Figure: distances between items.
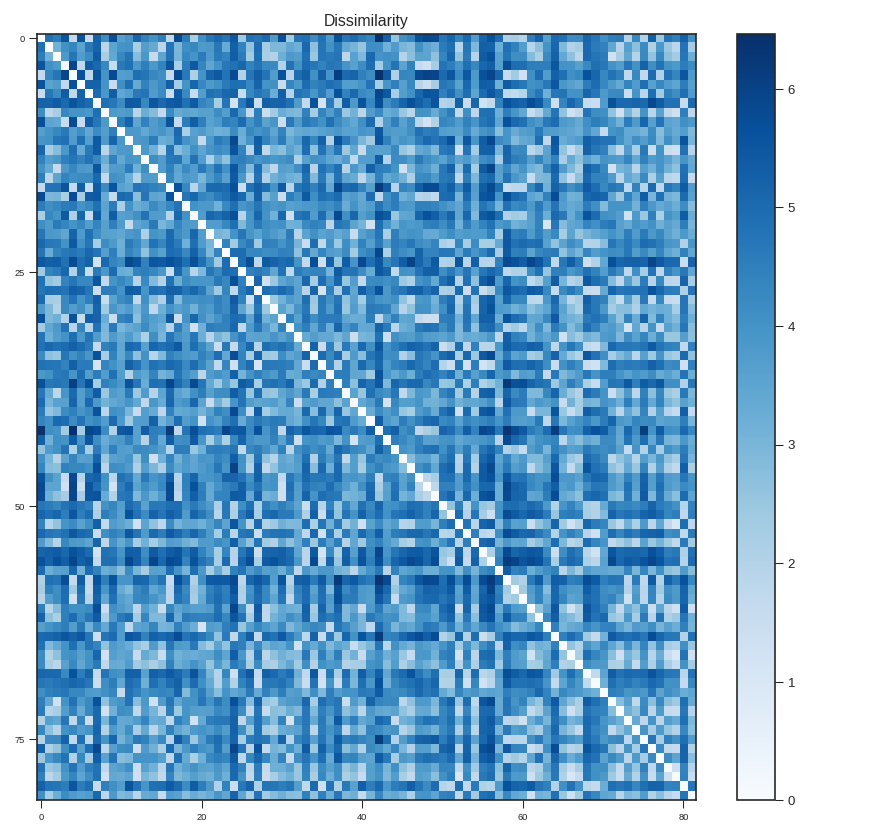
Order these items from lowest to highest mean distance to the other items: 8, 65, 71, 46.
8, 65, 46, 71
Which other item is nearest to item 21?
39
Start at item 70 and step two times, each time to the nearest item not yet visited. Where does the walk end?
18
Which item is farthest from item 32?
58
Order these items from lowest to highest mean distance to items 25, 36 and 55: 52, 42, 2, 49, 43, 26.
52, 43, 26, 2, 49, 42
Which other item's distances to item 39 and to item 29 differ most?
43
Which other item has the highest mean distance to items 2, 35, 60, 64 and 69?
42
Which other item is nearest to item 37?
69
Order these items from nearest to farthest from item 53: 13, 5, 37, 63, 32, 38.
37, 32, 13, 63, 38, 5
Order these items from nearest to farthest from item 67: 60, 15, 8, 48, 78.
8, 78, 15, 48, 60
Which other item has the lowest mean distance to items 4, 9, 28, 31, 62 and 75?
73
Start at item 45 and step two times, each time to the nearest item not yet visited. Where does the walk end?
71
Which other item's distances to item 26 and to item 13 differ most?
28
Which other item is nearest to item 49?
30
